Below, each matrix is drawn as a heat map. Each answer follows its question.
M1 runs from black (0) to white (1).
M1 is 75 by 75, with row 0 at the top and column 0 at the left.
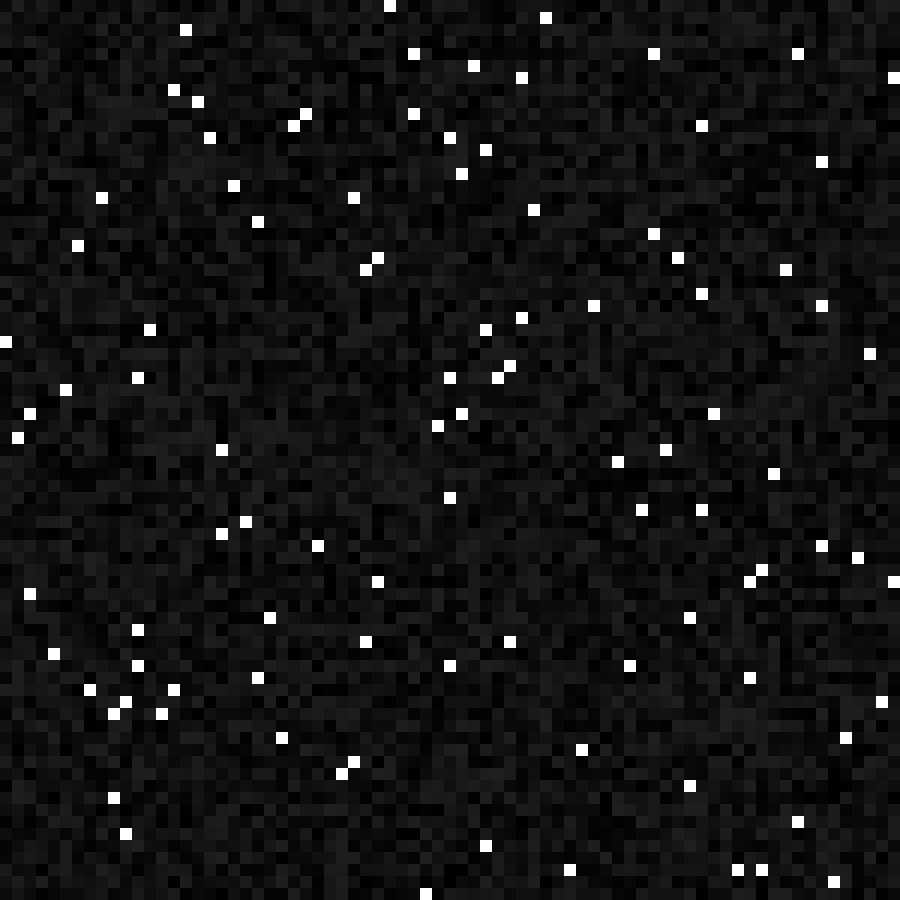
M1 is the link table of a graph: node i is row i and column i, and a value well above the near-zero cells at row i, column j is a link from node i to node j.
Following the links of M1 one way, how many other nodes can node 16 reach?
9
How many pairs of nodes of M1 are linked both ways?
7
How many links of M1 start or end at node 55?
4
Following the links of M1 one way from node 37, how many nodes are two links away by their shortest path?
3
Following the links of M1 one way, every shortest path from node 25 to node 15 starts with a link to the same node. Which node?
node 49
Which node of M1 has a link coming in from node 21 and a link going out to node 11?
node 31
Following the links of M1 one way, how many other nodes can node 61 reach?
3
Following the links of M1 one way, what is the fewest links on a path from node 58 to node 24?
2
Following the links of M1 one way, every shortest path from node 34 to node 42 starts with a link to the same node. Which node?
node 38
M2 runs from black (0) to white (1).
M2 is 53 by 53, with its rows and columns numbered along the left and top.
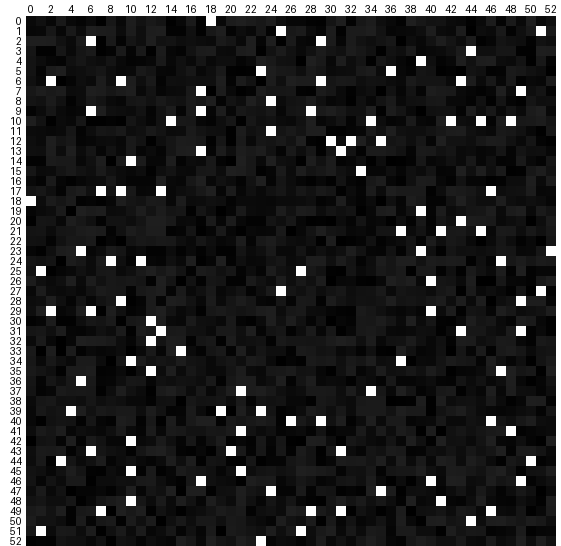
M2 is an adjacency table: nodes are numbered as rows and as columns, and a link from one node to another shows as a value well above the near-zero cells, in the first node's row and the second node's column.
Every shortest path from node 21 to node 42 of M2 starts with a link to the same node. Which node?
node 45
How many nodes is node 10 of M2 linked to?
5
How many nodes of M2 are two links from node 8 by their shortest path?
2
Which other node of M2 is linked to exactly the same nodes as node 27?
node 1
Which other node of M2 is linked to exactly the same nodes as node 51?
node 25
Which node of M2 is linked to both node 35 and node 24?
node 47
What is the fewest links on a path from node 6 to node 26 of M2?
3
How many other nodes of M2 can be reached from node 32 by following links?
7
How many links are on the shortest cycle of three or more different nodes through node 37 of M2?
5
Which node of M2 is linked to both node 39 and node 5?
node 23
